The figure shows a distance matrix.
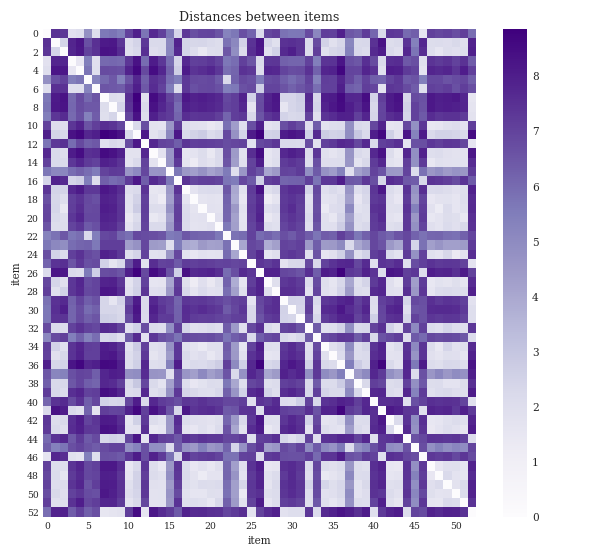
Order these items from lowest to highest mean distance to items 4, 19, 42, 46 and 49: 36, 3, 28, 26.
28, 36, 3, 26
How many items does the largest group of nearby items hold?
27
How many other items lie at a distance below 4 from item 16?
7
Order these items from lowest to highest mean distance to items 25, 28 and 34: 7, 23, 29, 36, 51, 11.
51, 36, 11, 23, 29, 7
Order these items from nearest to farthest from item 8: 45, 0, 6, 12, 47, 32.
12, 0, 6, 45, 32, 47
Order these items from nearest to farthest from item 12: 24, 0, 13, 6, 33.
33, 0, 6, 24, 13
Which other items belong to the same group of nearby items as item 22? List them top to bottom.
5
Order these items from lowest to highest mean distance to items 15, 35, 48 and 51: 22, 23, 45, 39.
39, 23, 45, 22
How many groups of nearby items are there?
5
